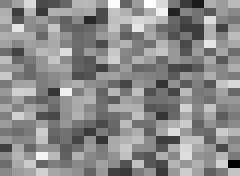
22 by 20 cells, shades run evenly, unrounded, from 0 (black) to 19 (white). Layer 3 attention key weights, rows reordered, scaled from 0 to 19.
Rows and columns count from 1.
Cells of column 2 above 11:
12
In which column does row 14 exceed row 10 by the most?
7
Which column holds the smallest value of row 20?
13
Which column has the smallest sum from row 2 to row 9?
16
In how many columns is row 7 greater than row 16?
12
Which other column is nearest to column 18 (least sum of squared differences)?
1
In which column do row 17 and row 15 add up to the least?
5
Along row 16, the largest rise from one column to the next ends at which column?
11
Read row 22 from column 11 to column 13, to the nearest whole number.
4 9 11
